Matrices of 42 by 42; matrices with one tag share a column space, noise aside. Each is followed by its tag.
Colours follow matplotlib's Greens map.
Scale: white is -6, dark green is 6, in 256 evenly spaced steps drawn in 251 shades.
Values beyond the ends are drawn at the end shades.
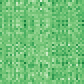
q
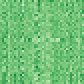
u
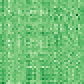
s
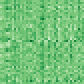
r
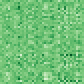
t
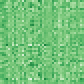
q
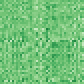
r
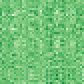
s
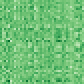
r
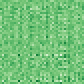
t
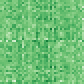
r
